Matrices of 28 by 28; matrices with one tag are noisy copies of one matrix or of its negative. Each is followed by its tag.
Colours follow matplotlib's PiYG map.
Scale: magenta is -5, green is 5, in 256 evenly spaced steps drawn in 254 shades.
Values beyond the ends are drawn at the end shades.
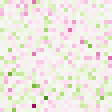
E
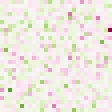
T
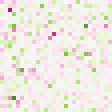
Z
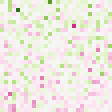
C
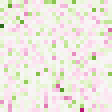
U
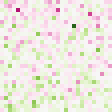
C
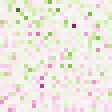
C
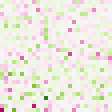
E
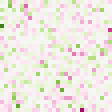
U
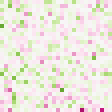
U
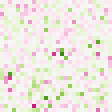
E
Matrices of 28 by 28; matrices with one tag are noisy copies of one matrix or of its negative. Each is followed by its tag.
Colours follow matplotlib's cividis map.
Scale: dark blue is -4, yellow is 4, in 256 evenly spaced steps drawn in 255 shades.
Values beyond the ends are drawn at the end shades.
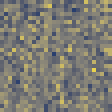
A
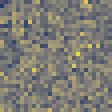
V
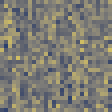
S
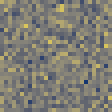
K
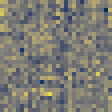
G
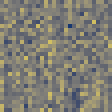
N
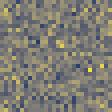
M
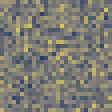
K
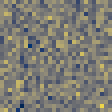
M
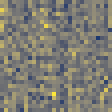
G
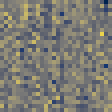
A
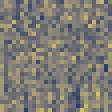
N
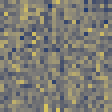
A
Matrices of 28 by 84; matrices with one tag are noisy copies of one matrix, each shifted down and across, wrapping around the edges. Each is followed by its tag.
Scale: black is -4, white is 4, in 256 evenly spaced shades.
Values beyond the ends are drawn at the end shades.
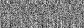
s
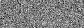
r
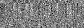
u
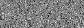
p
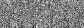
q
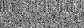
s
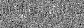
q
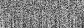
s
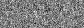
q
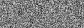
p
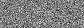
r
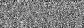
q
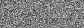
r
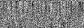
u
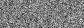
p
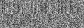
s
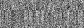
u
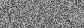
p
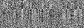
u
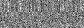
s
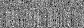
s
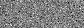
r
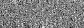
q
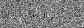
q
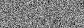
p
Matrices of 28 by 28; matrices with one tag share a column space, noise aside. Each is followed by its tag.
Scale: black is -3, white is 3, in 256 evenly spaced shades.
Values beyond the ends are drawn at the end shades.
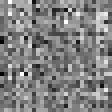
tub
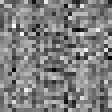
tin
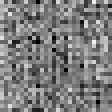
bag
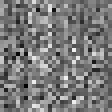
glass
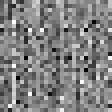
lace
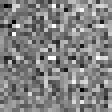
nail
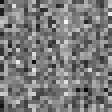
nail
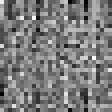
lace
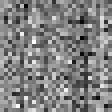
glass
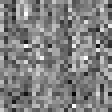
lace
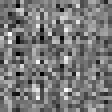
tub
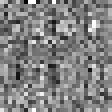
bag
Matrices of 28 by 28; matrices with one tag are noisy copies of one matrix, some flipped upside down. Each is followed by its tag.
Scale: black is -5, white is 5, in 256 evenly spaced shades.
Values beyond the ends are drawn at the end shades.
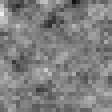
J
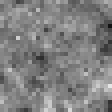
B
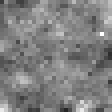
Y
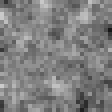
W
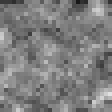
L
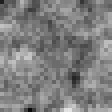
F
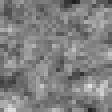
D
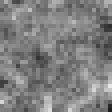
B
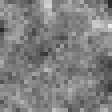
B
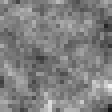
B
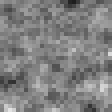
D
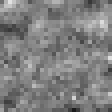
D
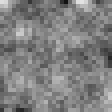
Y
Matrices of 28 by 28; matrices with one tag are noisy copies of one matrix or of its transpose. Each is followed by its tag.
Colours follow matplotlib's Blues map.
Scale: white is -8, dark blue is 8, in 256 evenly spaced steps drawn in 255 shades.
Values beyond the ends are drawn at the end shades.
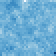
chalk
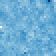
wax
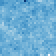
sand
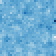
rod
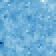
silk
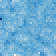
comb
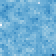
chalk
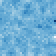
rod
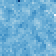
comb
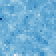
comb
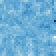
rod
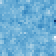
rod
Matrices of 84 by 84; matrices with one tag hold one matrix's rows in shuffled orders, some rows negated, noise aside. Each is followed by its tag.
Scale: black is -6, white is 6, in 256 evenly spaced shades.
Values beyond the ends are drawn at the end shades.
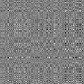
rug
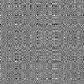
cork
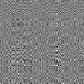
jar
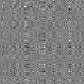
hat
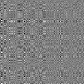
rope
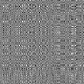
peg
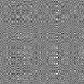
jar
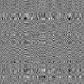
hat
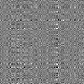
jar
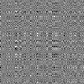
cork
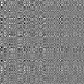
rope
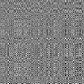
rug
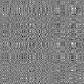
peg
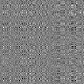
peg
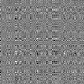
cork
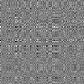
cork
